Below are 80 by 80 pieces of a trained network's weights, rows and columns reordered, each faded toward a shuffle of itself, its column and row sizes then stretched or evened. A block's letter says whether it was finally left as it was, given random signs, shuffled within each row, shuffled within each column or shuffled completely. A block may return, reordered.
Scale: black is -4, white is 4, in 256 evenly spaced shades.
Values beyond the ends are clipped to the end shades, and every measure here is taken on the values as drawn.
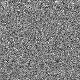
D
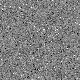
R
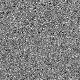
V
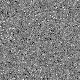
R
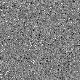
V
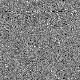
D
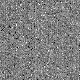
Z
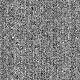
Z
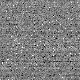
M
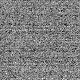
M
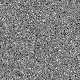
R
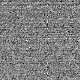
M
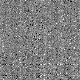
M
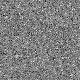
R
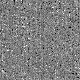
Z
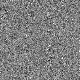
Z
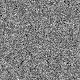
R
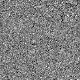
D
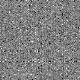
M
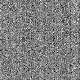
M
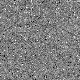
Z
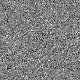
D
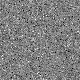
R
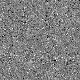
D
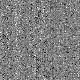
Z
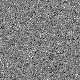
R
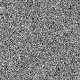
R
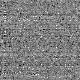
M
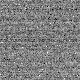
V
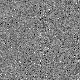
Z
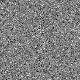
Z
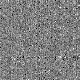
M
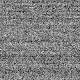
V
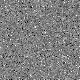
V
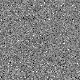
D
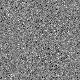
Z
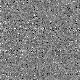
D
